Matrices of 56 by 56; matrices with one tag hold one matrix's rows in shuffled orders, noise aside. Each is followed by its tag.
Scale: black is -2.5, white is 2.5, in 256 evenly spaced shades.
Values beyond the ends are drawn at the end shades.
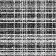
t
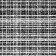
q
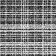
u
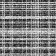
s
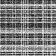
u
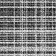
t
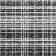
u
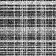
t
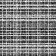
q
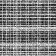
q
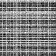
q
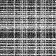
t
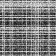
s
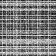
q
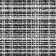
s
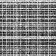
q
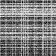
u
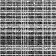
u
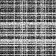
t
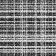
t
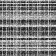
q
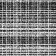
q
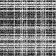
t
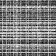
q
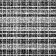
q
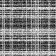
s
